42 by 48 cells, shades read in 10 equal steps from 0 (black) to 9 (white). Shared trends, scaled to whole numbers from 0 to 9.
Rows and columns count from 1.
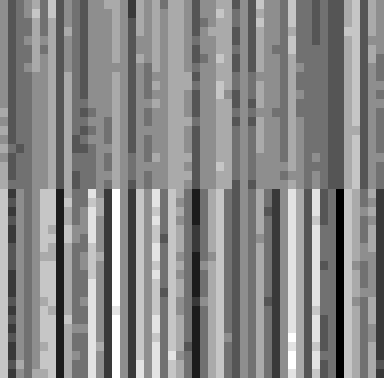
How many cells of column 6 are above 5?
21
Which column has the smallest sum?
43
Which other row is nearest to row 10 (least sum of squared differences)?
9
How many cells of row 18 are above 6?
1
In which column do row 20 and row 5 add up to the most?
45
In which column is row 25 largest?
15
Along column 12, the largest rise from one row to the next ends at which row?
22
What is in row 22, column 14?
2
